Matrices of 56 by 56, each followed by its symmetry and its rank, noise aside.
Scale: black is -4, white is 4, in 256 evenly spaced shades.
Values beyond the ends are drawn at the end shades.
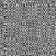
antisymmetric, rank four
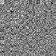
symmetric, rank six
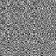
antisymmetric, rank four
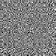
antisymmetric, rank six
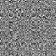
no symmetry, rank six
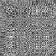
symmetric, rank six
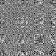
symmetric, rank six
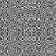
no symmetry, rank four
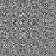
antisymmetric, rank four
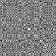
symmetric, rank five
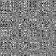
antisymmetric, rank six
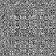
antisymmetric, rank four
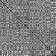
symmetric, rank five
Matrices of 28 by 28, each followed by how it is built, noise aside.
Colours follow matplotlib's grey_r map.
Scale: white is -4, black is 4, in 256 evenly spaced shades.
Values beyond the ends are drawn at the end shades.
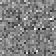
uneven rows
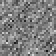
Hankel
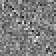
banded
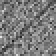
Hankel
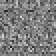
repeating columns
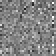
uneven columns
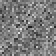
Hankel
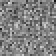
repeating columns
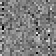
uneven columns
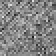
Hankel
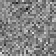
Hankel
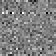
uneven rows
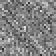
Toeplitz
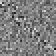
banded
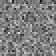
repeating columns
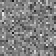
uneven columns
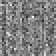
blocks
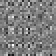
low rank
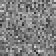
blocks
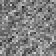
Hankel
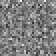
repeating columns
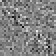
banded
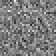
repeating columns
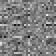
low rank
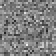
blocks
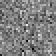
uneven columns
